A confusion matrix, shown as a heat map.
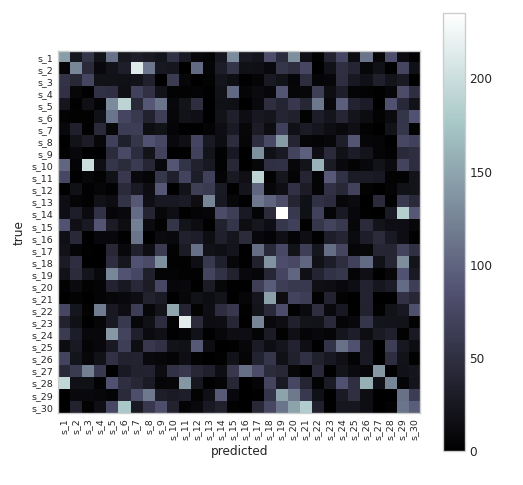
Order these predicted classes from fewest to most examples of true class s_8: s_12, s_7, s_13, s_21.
s_21, s_13, s_7, s_12
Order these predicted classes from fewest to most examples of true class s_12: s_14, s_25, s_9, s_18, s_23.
s_18, s_14, s_23, s_25, s_9
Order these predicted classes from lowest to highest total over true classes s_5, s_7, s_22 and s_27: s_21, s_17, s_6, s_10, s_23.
s_23, s_21, s_17, s_10, s_6
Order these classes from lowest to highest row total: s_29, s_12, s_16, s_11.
s_16, s_12, s_11, s_29
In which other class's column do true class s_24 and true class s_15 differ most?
s_5
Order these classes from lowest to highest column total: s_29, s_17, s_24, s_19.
s_24, s_17, s_29, s_19
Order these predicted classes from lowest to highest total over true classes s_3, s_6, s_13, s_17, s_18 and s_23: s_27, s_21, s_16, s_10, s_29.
s_16, s_10, s_27, s_21, s_29
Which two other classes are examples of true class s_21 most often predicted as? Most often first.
s_18, s_20
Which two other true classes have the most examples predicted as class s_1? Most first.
s_28, s_10
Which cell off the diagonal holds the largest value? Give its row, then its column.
s_14, s_19
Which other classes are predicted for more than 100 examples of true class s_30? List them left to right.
s_6, s_19, s_20, s_21, s_29
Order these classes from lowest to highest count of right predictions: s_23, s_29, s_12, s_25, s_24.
s_24, s_23, s_12, s_25, s_29
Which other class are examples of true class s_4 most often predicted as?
s_15
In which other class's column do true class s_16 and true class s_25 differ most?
s_7
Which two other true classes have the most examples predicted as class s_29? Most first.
s_14, s_18
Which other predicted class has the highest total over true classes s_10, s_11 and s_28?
s_1
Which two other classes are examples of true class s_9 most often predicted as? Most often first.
s_17, s_21
